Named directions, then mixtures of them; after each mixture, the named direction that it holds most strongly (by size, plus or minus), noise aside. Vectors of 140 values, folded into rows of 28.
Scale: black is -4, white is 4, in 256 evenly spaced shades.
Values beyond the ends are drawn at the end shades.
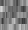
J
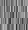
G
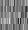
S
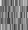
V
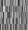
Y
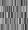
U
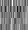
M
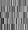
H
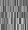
G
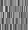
Y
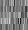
S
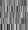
V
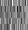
M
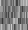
V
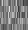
G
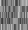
V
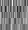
M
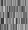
Y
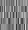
G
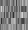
J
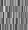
Y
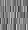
G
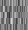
Y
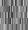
U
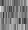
J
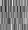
M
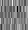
M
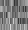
J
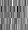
M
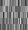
Y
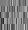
H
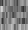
J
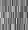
H
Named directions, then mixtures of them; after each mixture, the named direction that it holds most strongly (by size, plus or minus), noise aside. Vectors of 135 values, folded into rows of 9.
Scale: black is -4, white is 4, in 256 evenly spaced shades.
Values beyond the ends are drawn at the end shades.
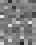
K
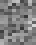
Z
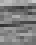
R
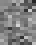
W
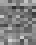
K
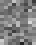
W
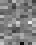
K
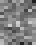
W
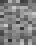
K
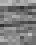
R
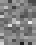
K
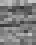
R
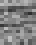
R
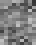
W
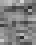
R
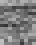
R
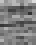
R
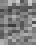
Z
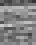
R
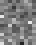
K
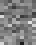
K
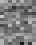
K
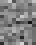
K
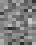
W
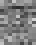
K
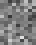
W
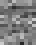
K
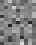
K
